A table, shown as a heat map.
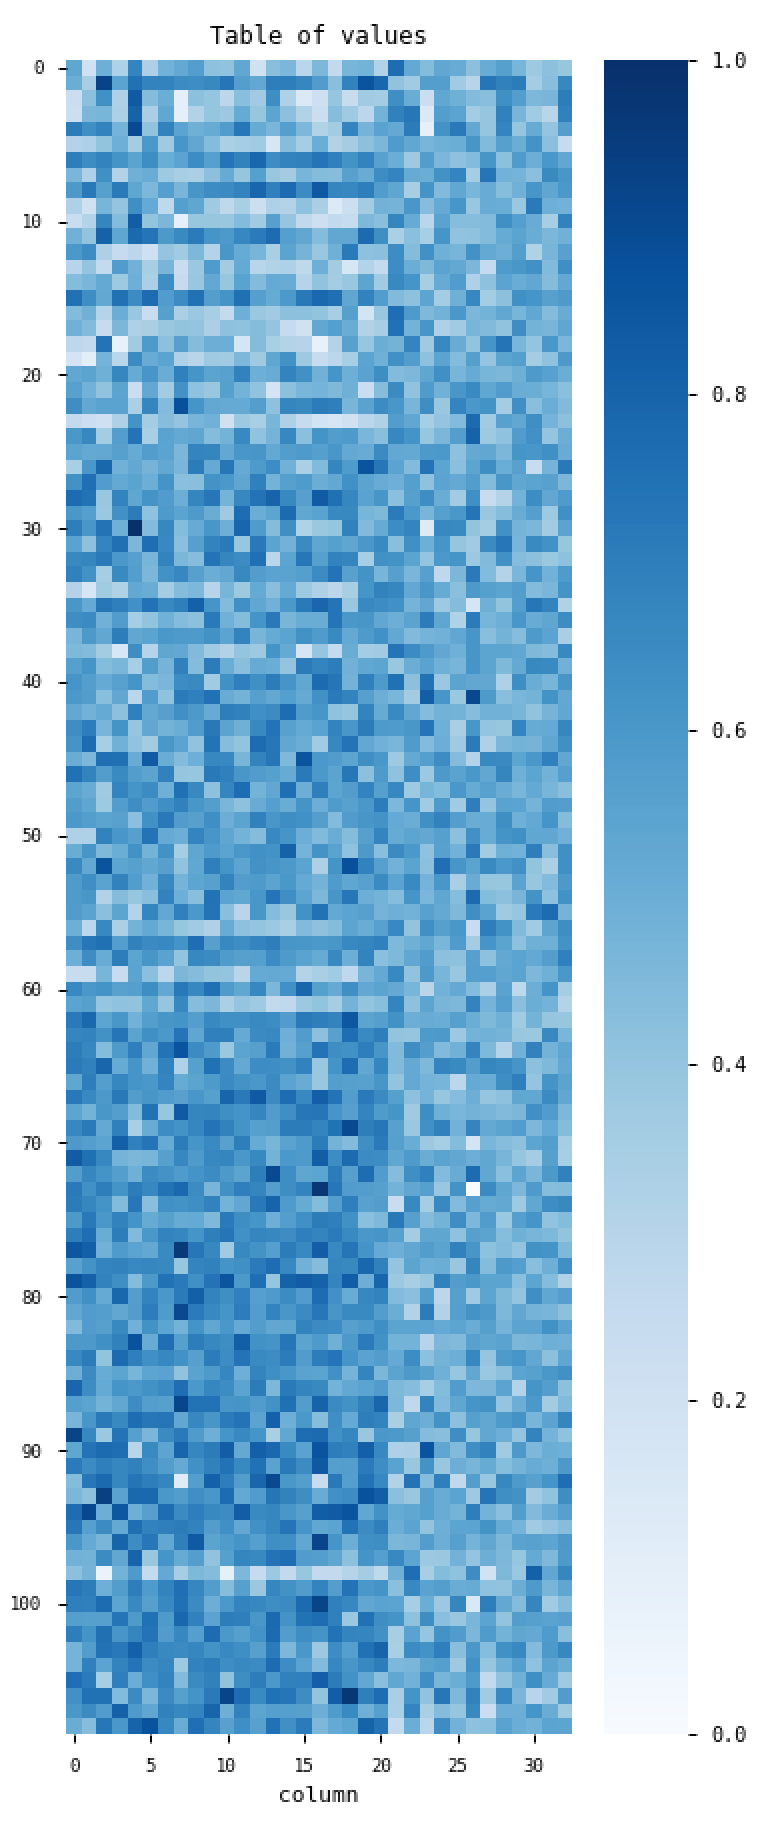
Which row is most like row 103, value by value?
88
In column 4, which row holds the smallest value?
21
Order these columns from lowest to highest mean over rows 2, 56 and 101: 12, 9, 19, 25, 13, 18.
18, 9, 12, 25, 19, 13
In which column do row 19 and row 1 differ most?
2
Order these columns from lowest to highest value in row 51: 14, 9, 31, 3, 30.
31, 3, 9, 30, 14
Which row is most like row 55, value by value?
39
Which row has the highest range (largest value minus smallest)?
73
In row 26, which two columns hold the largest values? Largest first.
19, 2
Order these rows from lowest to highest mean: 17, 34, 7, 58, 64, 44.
17, 34, 7, 44, 58, 64
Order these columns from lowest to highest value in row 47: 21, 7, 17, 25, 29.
29, 17, 25, 21, 7
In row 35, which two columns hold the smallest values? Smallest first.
26, 32
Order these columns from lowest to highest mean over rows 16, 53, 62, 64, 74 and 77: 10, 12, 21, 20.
10, 21, 20, 12
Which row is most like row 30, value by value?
4
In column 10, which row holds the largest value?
106
